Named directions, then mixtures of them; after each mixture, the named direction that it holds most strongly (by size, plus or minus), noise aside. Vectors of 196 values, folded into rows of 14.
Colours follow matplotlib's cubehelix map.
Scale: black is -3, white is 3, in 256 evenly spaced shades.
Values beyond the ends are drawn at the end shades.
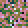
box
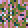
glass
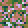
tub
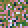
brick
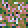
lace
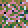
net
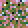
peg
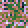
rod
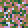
tub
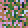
rod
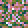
tub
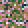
rod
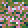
lace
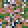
box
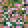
tub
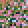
brick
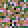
box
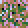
glass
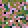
net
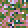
box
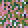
brick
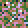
peg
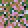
net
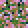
peg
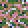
tub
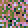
brick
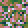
tub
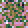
rod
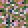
box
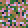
brick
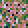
lace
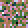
peg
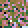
box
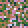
brick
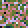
lace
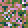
tub
